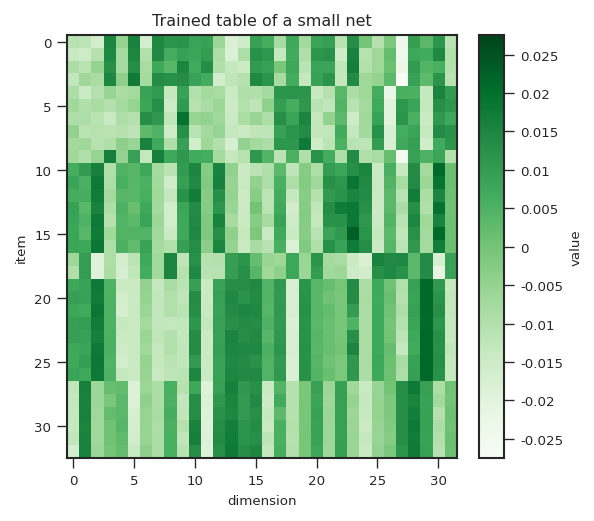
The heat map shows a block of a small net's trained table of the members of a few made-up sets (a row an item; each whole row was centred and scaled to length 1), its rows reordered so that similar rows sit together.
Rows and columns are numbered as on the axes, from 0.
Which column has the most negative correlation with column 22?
16
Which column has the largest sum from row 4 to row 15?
30
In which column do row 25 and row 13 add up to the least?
18
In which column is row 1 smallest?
27
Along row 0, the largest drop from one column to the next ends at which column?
6
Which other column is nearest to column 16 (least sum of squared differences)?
3
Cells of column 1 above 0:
23
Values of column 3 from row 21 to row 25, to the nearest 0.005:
0.005 0.005 0.005 0.005 0.005
